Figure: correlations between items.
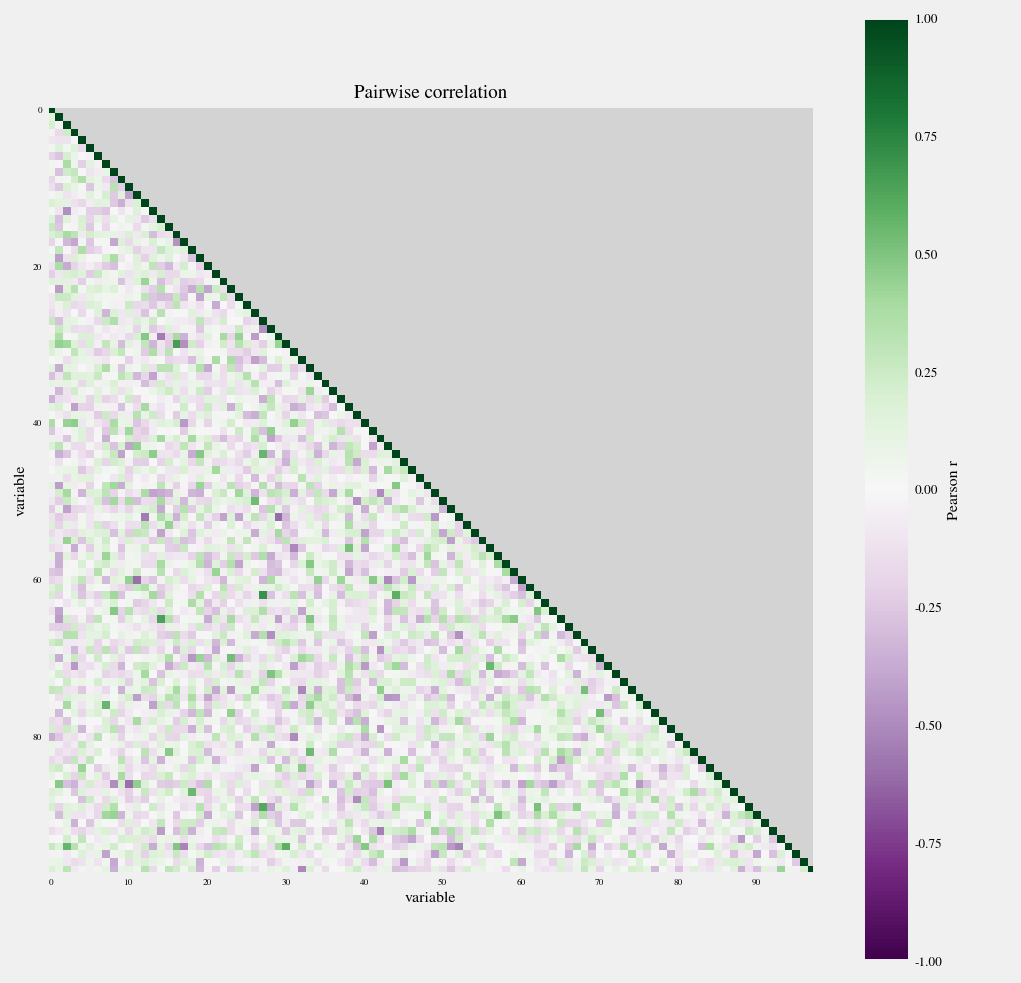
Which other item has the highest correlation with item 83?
45
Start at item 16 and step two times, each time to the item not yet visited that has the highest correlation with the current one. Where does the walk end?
94
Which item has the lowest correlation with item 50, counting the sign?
39
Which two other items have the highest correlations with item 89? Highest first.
27, 62
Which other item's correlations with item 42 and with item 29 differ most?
14
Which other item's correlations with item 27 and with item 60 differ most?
62
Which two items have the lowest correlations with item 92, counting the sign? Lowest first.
42, 14
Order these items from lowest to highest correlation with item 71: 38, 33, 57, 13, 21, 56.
33, 21, 13, 57, 38, 56
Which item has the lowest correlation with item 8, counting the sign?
86
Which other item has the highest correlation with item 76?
7
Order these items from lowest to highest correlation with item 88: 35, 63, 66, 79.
66, 63, 79, 35
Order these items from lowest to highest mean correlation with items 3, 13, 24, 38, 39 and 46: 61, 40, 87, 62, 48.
87, 48, 40, 61, 62
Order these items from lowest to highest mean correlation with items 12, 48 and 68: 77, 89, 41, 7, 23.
41, 23, 77, 89, 7
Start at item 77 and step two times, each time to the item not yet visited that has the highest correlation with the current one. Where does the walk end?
23
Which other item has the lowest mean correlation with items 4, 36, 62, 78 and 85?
49
